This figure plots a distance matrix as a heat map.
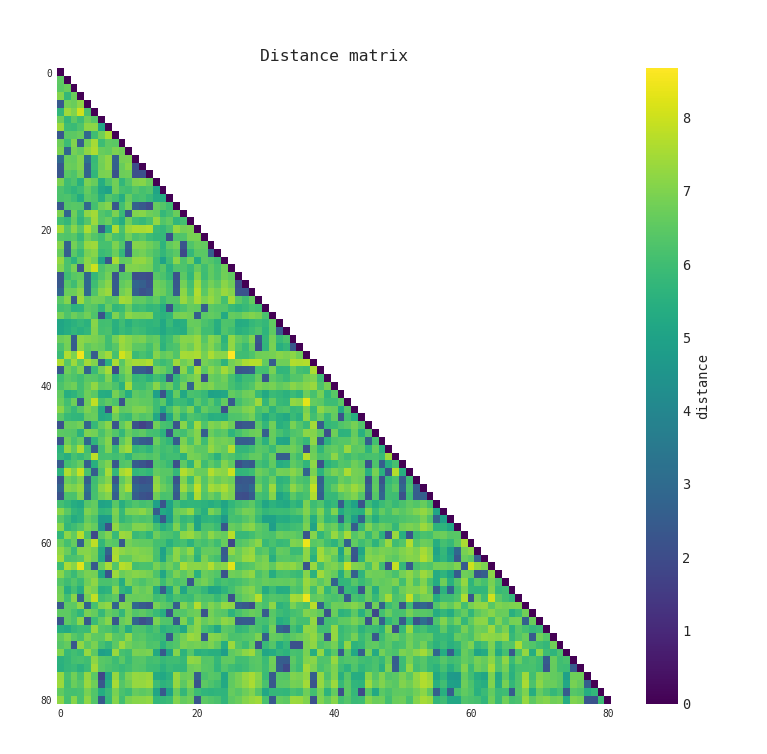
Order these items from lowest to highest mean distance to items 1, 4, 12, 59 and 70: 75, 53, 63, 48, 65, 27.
27, 53, 48, 63, 75, 65
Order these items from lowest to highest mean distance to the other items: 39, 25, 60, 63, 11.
11, 39, 60, 25, 63
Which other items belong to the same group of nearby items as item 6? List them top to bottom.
20, 31, 37, 77, 78, 80
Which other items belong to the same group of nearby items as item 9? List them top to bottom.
3, 25, 42, 60, 67
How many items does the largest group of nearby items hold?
19
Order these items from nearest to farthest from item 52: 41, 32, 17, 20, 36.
17, 32, 36, 41, 20
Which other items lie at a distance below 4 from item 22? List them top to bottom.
1, 10, 18, 23
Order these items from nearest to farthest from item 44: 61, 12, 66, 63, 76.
66, 61, 76, 12, 63
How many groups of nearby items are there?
12
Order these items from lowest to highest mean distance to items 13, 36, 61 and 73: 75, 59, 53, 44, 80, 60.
59, 53, 44, 75, 80, 60
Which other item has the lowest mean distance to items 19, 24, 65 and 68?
40
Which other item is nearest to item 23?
18
